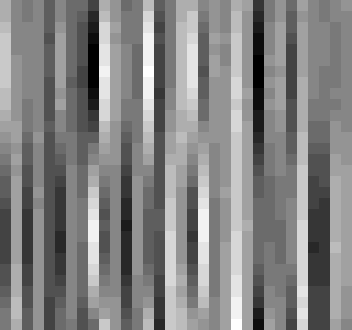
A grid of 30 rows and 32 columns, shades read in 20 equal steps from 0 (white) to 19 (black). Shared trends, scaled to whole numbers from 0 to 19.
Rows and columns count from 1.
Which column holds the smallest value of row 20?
19
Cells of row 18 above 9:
16
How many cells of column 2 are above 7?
13
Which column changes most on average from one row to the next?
9
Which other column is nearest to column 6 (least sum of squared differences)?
3
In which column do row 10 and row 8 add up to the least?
14
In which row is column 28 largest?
2
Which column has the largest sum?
24
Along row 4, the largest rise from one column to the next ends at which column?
15
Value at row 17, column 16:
5
